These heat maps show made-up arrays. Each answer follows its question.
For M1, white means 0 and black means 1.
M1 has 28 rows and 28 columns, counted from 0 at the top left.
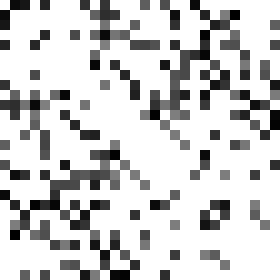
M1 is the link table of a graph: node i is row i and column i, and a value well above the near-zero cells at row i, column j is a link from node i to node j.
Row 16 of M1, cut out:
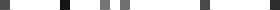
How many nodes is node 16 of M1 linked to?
6
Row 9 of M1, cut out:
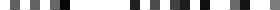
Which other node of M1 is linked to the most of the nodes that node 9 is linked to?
node 11
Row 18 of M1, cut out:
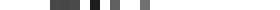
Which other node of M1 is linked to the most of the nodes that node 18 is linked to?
node 24
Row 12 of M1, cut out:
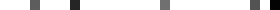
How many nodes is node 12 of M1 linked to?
5
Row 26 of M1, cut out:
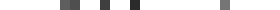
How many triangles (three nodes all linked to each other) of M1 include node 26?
1
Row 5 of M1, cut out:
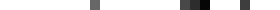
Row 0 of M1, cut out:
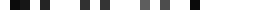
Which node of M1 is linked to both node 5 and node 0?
node 19
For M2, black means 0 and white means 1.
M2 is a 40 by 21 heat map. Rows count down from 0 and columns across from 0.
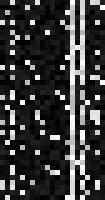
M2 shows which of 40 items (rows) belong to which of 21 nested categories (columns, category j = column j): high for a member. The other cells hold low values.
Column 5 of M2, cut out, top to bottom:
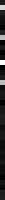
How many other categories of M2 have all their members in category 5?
2
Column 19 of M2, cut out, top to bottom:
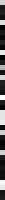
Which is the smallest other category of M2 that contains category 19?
2
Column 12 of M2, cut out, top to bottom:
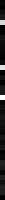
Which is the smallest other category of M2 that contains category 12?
6
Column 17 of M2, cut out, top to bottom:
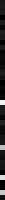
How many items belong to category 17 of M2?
4
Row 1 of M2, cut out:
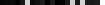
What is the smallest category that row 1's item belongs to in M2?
20
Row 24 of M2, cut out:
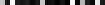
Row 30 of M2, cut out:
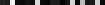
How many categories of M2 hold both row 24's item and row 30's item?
4
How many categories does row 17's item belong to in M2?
1
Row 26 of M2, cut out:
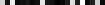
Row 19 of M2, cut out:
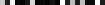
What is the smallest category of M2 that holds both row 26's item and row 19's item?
0
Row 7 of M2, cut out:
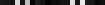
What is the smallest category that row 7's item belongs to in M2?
3
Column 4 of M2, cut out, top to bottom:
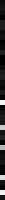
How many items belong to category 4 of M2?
5
